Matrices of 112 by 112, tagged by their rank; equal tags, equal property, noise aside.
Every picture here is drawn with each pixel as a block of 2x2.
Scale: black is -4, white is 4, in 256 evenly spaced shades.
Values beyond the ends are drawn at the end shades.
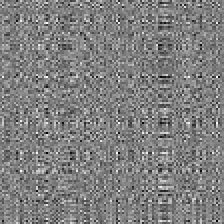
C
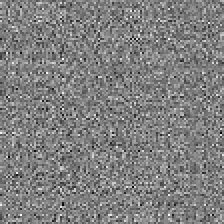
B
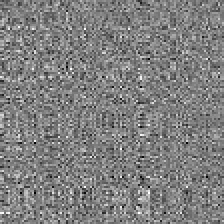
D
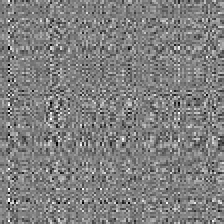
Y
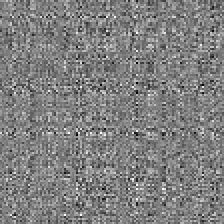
Y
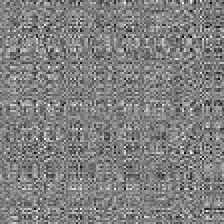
Y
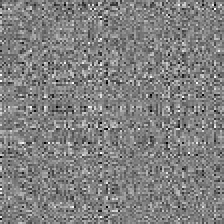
D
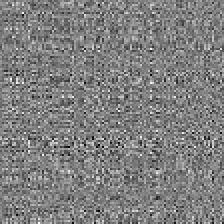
Y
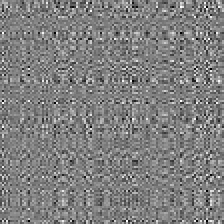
C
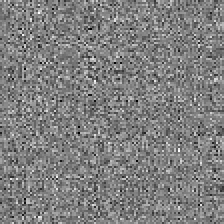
B
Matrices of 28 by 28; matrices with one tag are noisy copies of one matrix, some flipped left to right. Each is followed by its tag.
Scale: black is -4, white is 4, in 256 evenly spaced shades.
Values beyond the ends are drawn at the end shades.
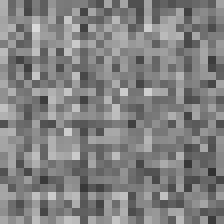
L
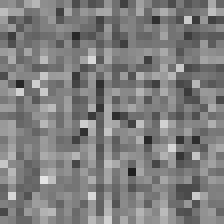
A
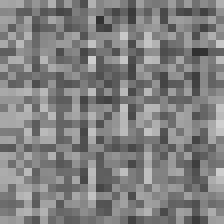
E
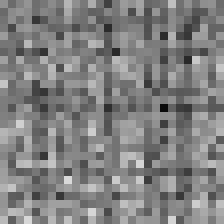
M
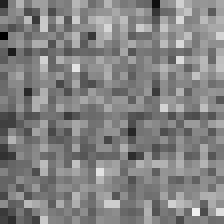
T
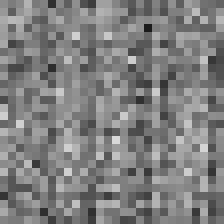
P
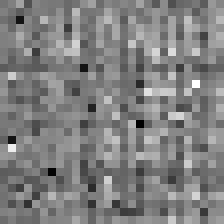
L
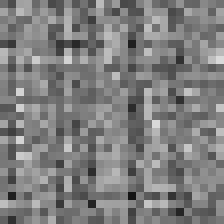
P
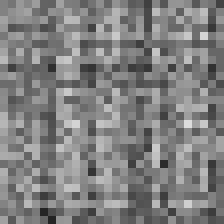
P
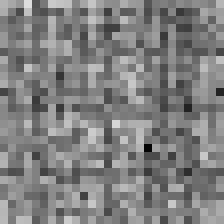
M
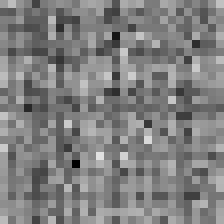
M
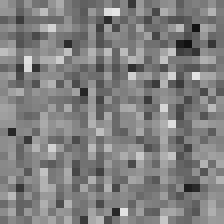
A
